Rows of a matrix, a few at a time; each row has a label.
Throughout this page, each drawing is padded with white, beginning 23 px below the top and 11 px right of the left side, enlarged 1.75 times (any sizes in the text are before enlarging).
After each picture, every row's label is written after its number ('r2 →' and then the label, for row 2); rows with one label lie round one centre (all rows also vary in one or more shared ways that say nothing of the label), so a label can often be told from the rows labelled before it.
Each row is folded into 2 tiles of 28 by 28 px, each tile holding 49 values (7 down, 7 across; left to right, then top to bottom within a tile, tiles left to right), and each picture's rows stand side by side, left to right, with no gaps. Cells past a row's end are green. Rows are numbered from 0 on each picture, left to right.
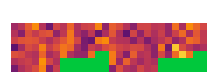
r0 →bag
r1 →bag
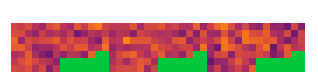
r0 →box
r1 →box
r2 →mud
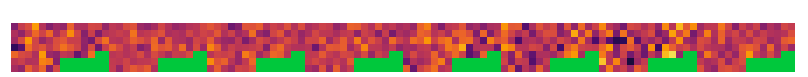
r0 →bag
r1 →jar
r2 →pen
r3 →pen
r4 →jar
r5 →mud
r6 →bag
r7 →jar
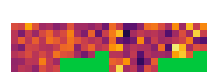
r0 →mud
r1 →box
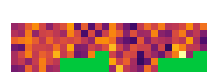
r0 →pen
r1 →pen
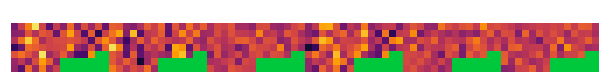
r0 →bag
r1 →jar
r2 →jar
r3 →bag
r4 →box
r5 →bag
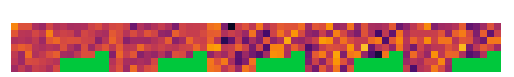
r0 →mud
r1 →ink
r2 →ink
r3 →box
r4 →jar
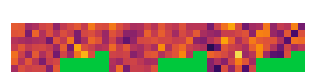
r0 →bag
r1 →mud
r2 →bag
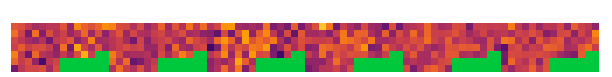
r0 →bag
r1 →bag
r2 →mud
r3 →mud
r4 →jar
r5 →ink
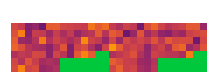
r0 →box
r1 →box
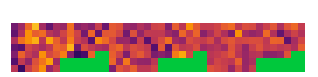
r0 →jar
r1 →bag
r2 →box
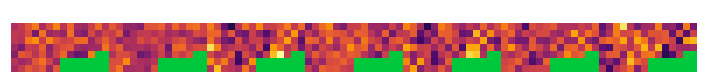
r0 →box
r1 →box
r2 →pen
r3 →jar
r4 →mud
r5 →ink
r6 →jar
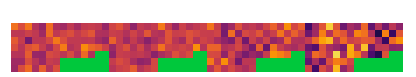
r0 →mud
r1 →ink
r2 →bag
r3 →jar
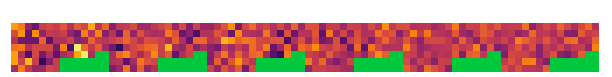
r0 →bag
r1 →pen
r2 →box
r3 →bag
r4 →jar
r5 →box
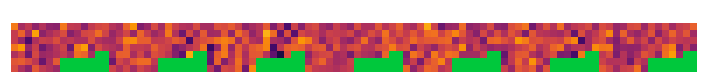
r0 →jar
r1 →box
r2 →ink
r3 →ink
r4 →jar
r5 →box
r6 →jar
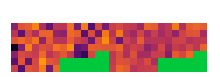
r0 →ink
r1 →box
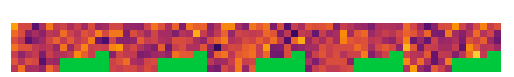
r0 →mud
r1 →box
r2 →pen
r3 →mud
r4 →pen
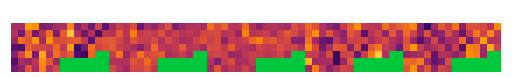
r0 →mud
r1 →jar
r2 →mud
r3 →pen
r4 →ink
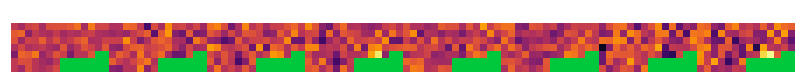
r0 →box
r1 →bag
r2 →mud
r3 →mud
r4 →box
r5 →ink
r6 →ink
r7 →bag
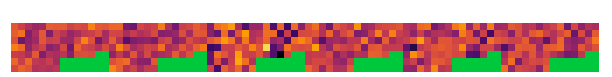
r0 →box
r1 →ink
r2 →ink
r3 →ink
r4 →pen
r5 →ink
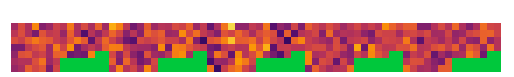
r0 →box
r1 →mud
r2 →jar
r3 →bag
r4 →ink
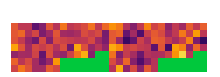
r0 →pen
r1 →mud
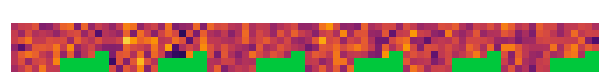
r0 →pen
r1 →box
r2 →mud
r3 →bag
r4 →pen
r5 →mud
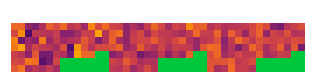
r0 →box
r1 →box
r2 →jar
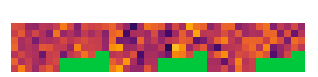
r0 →pen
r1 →box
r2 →pen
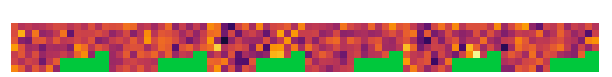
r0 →jar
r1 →mud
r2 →ink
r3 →box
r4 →pen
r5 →bag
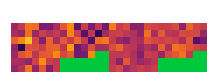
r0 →pen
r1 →mud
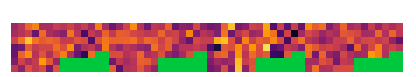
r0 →box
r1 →jar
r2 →pen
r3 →mud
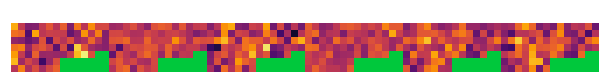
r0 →bag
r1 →pen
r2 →pen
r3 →box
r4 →jar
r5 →bag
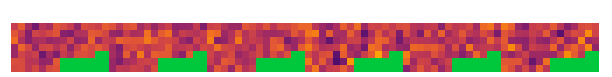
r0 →ink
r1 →mud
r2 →box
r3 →pen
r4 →bag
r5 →ink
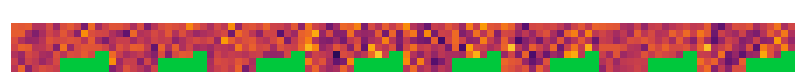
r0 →mud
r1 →bag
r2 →box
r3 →pen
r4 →bag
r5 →ink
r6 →mud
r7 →ink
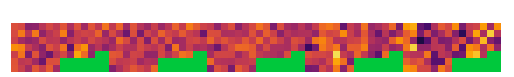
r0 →jar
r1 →bag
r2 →pen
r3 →bag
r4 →ink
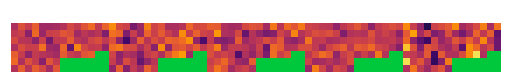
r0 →bag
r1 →mud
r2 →box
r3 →pen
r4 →pen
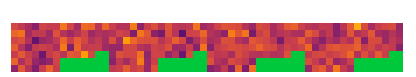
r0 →pen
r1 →box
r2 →bag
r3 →pen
